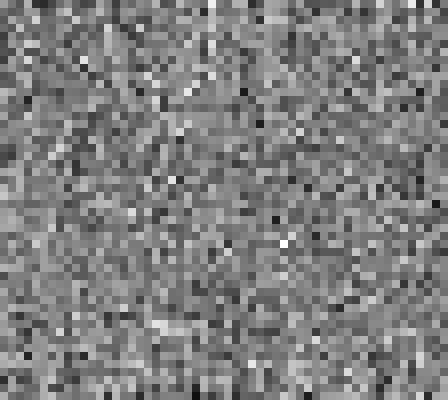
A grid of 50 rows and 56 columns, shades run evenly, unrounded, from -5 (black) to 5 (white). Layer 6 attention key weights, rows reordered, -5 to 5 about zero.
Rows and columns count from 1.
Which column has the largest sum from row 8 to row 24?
34
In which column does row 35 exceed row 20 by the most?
36
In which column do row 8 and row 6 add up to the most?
4
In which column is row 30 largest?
37
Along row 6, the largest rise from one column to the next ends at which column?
27
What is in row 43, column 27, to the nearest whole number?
-1
